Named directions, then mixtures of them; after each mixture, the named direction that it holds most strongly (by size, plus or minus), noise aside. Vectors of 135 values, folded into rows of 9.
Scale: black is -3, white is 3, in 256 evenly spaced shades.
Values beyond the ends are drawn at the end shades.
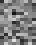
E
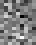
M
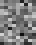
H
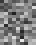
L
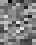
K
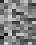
E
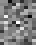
K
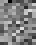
K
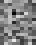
E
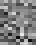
H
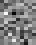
L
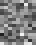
H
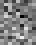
M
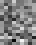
E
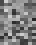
E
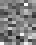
H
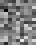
L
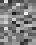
K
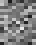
K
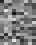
E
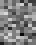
H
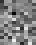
E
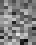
E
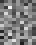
M
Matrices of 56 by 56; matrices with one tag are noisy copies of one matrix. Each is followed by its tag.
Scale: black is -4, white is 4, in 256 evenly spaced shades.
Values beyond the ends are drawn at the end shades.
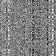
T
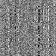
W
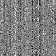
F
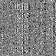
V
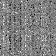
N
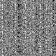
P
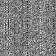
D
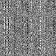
D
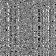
W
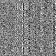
V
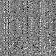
D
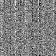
F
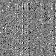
V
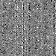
V
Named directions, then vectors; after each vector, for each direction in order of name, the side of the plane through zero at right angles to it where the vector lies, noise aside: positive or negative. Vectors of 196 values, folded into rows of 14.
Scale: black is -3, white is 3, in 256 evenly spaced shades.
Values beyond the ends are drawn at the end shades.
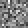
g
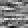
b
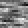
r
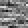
positive, negative, negative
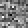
negative, positive, positive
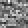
positive, positive, negative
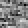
negative, negative, positive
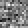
negative, positive, positive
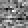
negative, negative, negative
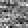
positive, negative, negative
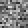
negative, positive, negative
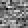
negative, positive, negative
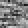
negative, negative, positive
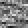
positive, positive, negative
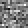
negative, positive, negative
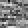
negative, negative, positive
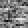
positive, positive, positive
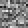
negative, positive, positive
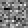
negative, positive, negative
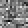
positive, positive, positive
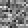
positive, negative, negative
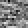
negative, negative, positive
